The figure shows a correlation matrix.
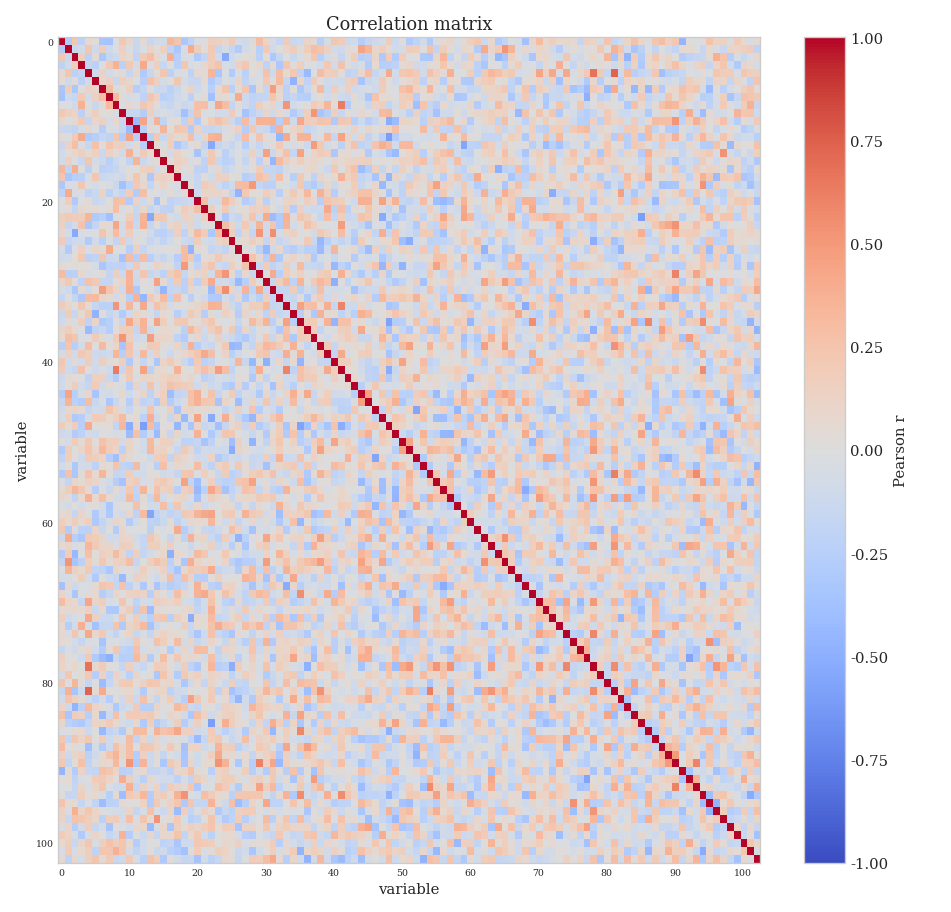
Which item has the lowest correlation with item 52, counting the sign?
46
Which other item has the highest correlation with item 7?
26
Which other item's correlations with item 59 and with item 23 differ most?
45
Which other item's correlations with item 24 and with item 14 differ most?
97
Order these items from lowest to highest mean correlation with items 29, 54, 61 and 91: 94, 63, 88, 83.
88, 63, 94, 83
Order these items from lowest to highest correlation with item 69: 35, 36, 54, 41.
36, 54, 41, 35
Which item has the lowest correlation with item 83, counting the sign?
2
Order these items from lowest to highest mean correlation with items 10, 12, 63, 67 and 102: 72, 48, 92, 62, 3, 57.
48, 72, 62, 92, 3, 57
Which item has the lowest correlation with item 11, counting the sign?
10
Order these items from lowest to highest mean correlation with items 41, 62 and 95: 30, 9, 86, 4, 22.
9, 4, 22, 86, 30
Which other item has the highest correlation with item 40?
50
